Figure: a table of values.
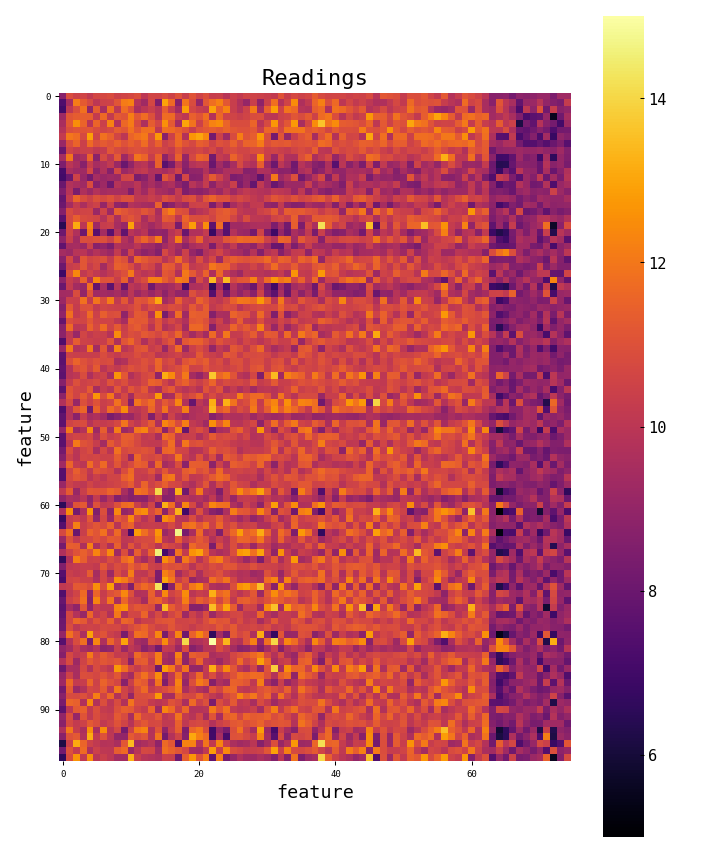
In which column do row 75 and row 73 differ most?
60
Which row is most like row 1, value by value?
68
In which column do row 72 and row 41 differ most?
15
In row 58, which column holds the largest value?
14
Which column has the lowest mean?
0
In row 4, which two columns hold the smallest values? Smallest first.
67, 73
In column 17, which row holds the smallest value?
95
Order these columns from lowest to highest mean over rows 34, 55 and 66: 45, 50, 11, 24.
24, 11, 50, 45
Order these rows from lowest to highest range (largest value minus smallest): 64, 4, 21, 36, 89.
36, 21, 89, 4, 64
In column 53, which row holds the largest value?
19
